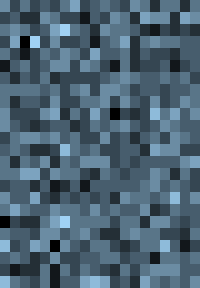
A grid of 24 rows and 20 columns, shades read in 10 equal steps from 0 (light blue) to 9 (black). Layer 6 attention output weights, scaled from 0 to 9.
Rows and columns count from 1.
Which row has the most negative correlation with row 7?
18
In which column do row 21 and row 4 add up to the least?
4
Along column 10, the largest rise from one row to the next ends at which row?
15
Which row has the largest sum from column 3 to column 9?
16
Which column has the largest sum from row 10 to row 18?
12
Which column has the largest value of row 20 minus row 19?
7
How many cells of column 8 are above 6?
1
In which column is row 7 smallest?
13
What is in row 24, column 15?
2
